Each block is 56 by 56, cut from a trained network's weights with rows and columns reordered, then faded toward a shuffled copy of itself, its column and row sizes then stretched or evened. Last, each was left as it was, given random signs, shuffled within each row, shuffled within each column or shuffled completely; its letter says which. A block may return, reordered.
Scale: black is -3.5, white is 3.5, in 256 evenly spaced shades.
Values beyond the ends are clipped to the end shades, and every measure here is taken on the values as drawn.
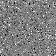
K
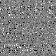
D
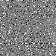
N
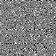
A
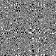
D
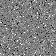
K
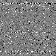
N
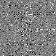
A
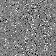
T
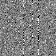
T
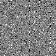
T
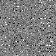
A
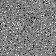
K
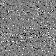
N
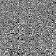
D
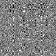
D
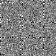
A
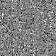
T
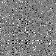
A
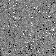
T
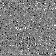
N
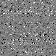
N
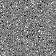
T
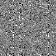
A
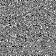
N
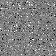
N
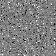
T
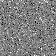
K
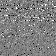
N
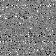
N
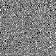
D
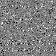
N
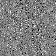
T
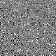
D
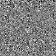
A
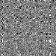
D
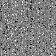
T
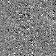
T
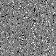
T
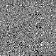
D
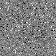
N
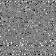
N
